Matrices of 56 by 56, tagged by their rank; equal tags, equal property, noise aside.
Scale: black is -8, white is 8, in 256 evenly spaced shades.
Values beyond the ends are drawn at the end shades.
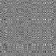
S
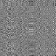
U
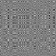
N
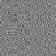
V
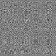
U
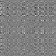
S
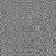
U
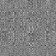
V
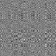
S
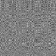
V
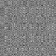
V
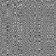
S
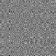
U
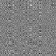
U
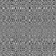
S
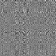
U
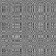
N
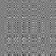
N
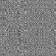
U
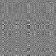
N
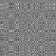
N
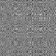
S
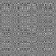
N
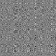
V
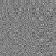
U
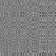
N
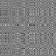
N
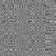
S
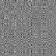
U
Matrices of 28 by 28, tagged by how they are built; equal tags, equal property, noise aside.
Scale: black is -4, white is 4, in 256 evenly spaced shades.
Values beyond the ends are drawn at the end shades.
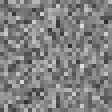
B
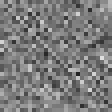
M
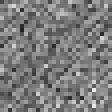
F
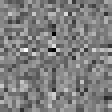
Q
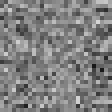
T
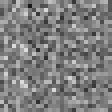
B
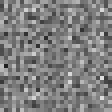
B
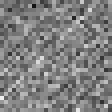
F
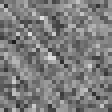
M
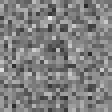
T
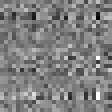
Q
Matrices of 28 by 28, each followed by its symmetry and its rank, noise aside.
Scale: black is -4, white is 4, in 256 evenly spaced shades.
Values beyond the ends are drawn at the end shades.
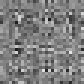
no symmetry, rank four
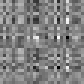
no symmetry, rank two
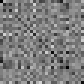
symmetric, rank four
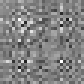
symmetric, rank four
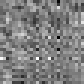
antisymmetric, rank four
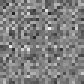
symmetric, rank four
